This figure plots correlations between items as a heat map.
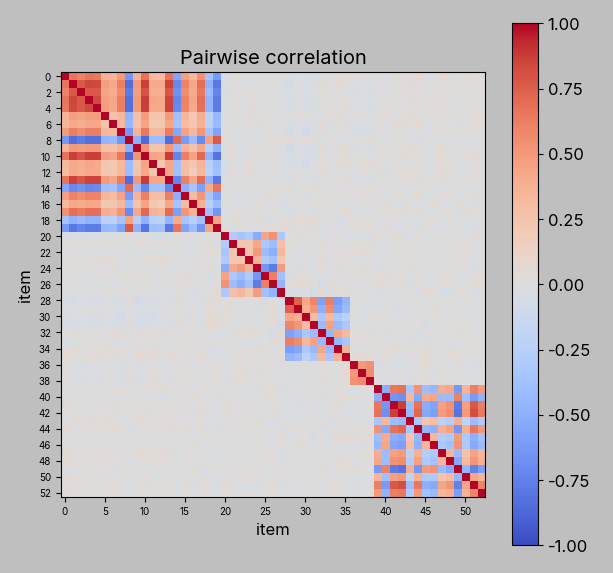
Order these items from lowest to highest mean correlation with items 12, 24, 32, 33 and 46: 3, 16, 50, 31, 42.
42, 50, 31, 16, 3
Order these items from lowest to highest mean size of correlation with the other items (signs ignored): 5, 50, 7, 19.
50, 5, 7, 19
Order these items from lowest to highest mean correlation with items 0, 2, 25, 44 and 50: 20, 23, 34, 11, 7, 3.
23, 34, 20, 11, 7, 3
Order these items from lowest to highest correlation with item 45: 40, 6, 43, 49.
6, 43, 40, 49
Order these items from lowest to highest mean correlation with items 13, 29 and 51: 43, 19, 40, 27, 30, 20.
19, 40, 43, 27, 20, 30
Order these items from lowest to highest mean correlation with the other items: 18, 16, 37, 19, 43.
19, 18, 43, 37, 16
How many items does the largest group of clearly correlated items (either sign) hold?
20
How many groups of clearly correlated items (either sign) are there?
5
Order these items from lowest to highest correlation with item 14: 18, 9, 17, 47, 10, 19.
10, 17, 9, 47, 18, 19
